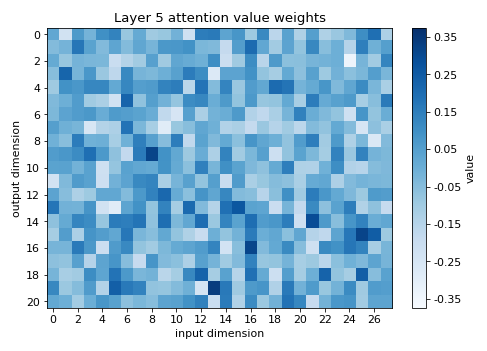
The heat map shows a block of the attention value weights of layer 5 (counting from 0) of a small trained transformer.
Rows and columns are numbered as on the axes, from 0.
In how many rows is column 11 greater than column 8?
11
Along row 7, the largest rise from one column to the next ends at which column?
6
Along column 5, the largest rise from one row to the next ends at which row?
14
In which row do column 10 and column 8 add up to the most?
9
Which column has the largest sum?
16
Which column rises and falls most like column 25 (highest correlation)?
3
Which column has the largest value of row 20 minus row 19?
12
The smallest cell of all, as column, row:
24, 2
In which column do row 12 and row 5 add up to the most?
21
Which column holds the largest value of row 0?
26
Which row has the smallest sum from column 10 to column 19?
7
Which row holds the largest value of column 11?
13
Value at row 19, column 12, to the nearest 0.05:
-0.25
